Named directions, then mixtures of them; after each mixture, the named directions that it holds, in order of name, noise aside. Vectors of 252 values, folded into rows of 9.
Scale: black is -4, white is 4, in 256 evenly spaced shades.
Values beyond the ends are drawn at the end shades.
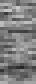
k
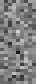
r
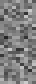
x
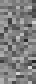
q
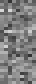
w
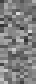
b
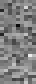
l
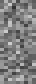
l, r.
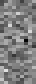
b.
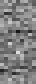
b, k, r.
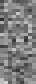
b, k.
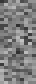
b, r, x.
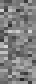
r, w.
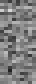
k, w.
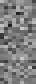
b, q.
